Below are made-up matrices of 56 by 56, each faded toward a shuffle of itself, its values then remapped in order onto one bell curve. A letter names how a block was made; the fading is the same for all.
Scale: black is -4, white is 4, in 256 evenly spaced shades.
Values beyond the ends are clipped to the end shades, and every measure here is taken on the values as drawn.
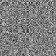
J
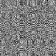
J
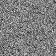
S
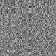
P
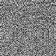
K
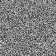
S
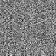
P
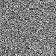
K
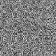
P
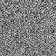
K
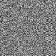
P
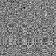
J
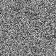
S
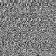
P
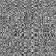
J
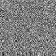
P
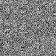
K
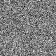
S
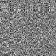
P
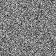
S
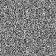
K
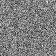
S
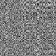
J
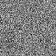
K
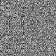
P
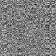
J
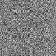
P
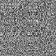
P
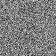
S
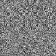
P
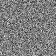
S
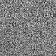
K
